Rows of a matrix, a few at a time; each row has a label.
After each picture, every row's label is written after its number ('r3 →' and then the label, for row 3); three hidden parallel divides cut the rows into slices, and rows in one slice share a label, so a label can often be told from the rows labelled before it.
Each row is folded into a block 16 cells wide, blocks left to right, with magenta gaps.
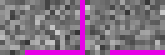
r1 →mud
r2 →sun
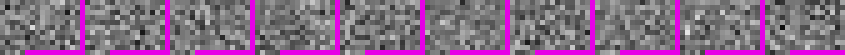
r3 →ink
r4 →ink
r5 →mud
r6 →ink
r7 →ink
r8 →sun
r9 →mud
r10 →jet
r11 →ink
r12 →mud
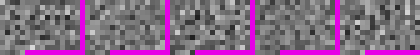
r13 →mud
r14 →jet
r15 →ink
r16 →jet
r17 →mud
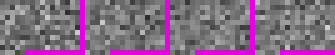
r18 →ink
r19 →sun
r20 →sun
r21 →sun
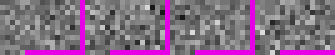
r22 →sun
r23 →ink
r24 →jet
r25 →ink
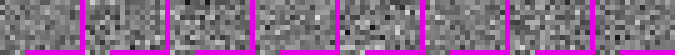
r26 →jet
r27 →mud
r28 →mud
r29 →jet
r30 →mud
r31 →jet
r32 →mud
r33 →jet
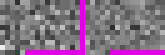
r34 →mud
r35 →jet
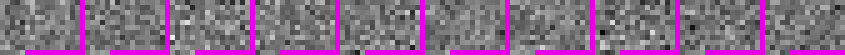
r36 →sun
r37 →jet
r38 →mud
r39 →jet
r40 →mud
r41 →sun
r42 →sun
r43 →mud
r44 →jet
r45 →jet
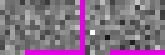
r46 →sun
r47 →ink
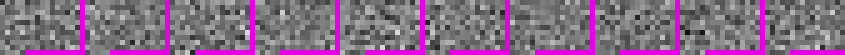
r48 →ink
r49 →jet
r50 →ink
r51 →sun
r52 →mud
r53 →ink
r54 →sun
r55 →jet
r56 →mud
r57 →mud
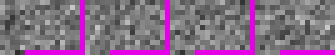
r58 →sun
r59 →sun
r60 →sun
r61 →jet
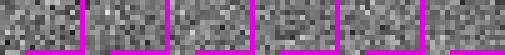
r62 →ink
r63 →jet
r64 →jet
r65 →jet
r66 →jet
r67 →sun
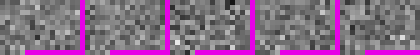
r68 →sun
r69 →sun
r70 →mud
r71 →sun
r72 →jet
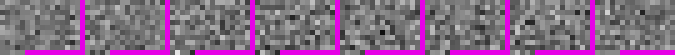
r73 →jet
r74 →sun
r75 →ink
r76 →ink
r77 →ink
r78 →ink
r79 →ink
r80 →jet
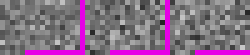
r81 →jet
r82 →mud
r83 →ink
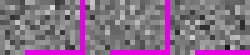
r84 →mud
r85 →sun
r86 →mud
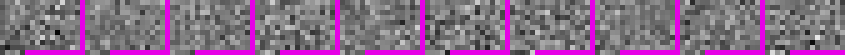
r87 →ink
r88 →jet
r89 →sun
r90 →ink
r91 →sun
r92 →ink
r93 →mud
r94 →jet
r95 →sun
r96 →ink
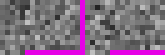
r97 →sun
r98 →ink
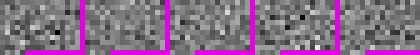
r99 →ink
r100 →jet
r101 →sun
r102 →mud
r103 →jet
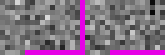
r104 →ink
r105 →ink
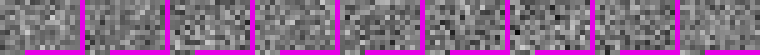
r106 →sun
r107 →jet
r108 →mud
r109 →sun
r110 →ink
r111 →ink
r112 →mud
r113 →ink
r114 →jet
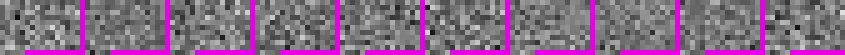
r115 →mud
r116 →sun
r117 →mud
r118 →ink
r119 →mud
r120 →mud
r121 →sun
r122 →jet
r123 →sun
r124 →mud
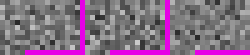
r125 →ink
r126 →mud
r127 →sun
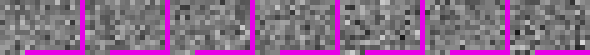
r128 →sun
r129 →jet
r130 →jet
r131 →jet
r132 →ink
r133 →sun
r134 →mud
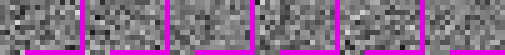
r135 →mud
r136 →mud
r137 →sun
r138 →ink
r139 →ink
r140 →sun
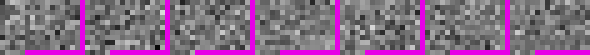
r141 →ink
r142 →mud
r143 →mud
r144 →sun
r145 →ink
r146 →ink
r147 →jet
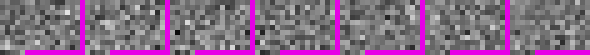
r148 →mud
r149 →mud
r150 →mud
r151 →mud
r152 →mud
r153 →ink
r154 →sun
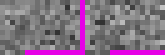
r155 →jet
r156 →jet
